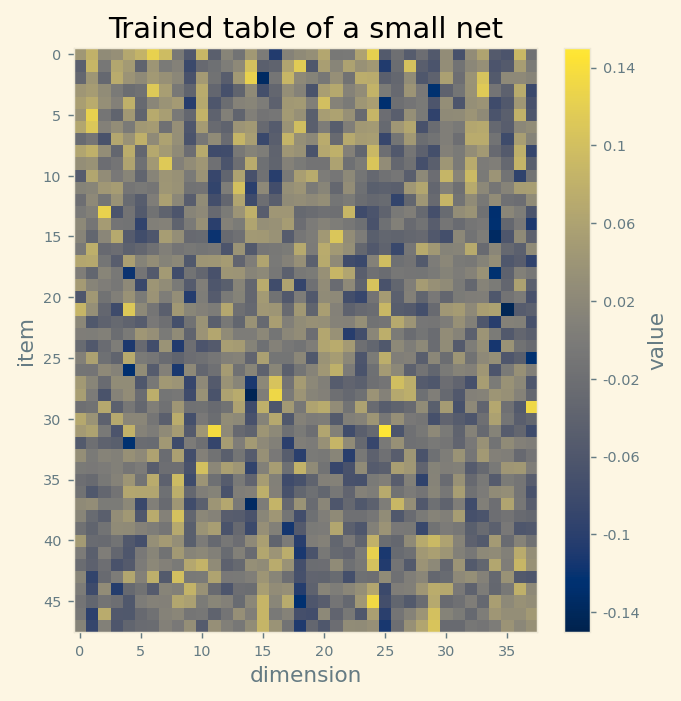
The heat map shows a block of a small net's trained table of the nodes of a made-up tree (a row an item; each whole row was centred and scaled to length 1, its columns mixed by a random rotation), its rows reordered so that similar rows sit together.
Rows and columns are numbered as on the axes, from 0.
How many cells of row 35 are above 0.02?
6
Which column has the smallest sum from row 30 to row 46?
18
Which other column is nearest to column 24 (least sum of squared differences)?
36
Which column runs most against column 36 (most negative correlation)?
25
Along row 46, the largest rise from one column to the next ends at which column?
2
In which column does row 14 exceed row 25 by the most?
14
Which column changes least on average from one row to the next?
31
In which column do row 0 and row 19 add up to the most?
24
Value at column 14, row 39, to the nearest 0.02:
-0.08
